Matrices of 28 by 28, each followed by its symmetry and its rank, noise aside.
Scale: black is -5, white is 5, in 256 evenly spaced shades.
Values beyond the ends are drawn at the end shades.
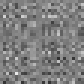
no symmetry, rank three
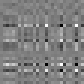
no symmetry, rank one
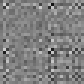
symmetric, rank two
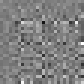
no symmetry, rank two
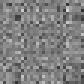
no symmetry, rank three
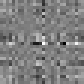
no symmetry, rank two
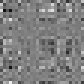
no symmetry, rank two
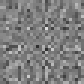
no symmetry, rank three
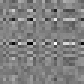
no symmetry, rank one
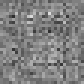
no symmetry, rank three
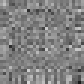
no symmetry, rank three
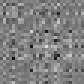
symmetric, rank three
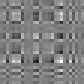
symmetric, rank one
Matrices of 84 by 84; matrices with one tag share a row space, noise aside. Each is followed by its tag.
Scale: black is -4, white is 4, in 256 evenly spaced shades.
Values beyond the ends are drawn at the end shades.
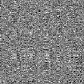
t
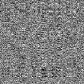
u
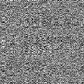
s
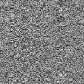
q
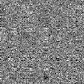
t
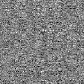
u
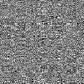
u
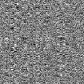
q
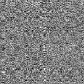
s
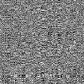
u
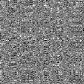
t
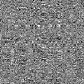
u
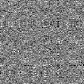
t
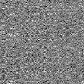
s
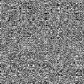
t
